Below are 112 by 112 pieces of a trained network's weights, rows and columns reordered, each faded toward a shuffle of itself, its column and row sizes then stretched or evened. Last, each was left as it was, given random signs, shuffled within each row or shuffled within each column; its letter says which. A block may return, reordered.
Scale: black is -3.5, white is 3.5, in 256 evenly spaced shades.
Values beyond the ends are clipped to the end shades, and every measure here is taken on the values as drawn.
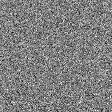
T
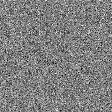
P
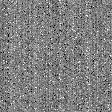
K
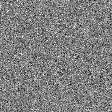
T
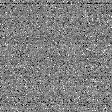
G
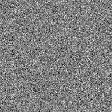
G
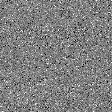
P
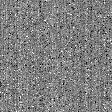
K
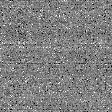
G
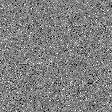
T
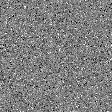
T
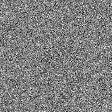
P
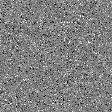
P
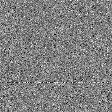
P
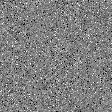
K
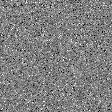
T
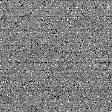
G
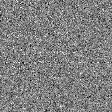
P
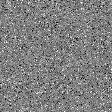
T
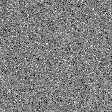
T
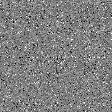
P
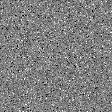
P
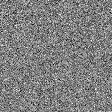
T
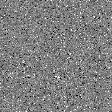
P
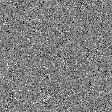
P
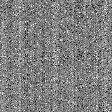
G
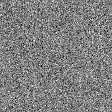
K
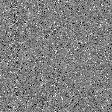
K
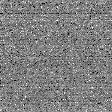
G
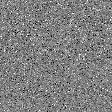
T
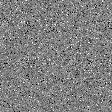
T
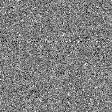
P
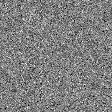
K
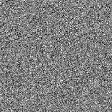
G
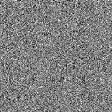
G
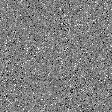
K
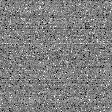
G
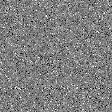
P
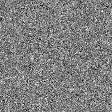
P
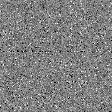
P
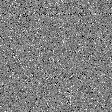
T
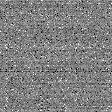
G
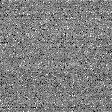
T
